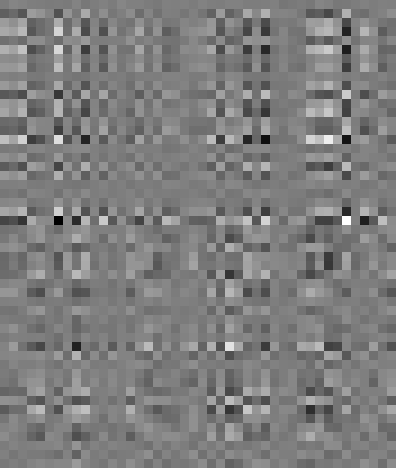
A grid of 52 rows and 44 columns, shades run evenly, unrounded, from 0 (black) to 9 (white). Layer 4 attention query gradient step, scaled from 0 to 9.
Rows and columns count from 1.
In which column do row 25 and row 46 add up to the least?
7
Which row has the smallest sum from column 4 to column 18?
39
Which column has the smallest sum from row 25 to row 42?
37
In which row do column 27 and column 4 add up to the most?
25
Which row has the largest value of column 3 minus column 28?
16
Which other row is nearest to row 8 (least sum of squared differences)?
20
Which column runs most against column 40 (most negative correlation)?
8
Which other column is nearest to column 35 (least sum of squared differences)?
24
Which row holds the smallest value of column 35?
46
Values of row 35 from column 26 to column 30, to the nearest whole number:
3 4 5 5 5
